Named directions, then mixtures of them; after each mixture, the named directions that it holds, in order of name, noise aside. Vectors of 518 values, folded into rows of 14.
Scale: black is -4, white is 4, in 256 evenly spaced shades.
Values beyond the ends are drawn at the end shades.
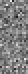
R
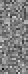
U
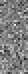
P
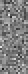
U.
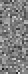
U.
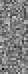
U.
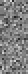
P, R, U.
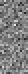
P, R.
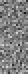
P, R, U.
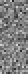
P, R.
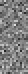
P, R.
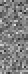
P, R.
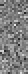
P.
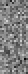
P, R.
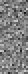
P, R, U.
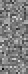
U.
